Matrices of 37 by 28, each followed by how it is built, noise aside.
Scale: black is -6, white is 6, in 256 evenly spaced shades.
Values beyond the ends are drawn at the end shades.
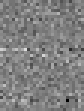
uneven rows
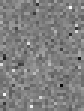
sparse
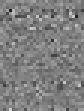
uneven rows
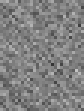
Toeplitz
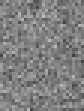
noise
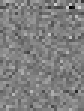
uneven rows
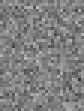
noise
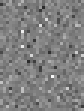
sparse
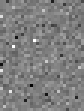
sparse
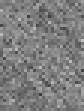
Toeplitz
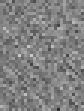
Toeplitz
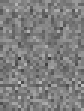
repeating columns
